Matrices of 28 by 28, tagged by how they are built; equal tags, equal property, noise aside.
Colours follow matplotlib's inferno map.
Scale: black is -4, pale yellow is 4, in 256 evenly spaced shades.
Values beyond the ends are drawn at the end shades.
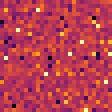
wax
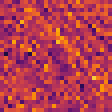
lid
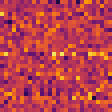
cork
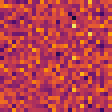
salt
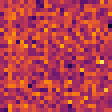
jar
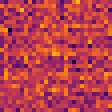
jar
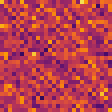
lid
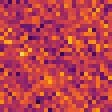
lid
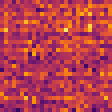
jar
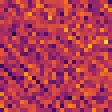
lid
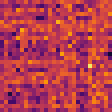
jar
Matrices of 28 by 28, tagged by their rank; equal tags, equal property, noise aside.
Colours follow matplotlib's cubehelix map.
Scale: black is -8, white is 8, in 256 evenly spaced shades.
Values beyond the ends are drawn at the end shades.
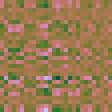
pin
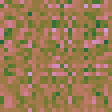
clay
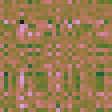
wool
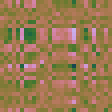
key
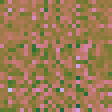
clay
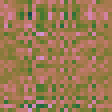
pin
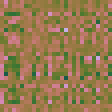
wool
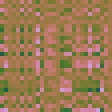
pin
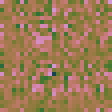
clay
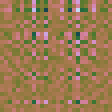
key
